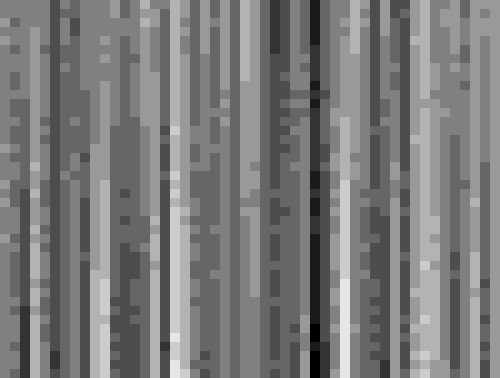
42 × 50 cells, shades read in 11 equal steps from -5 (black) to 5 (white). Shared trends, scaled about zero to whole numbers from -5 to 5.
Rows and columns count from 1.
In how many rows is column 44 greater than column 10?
12
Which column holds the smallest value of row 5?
32
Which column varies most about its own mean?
35
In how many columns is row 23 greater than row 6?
16
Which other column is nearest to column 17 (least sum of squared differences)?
33
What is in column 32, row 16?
-3
